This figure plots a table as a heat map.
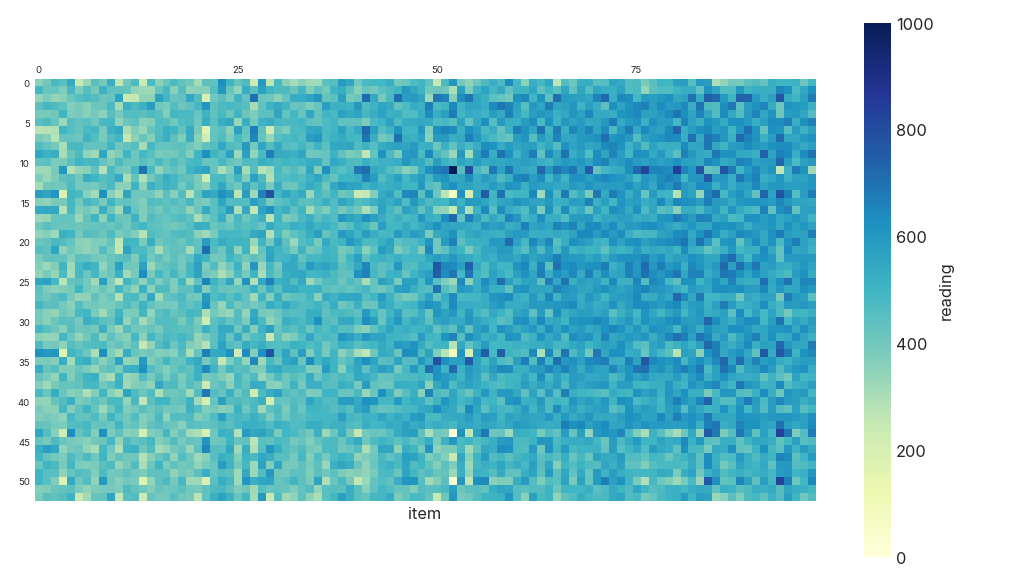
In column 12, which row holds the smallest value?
2
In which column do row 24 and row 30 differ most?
13
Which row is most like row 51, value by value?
45
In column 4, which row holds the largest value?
44
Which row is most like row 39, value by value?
21
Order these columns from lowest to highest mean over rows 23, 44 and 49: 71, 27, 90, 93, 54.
54, 27, 90, 71, 93
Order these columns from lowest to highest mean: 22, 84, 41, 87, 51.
22, 41, 51, 87, 84
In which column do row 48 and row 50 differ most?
52
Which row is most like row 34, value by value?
14
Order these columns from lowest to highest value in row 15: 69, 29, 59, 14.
29, 14, 59, 69
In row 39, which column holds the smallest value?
27
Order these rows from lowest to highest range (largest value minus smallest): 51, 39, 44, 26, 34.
51, 26, 39, 34, 44
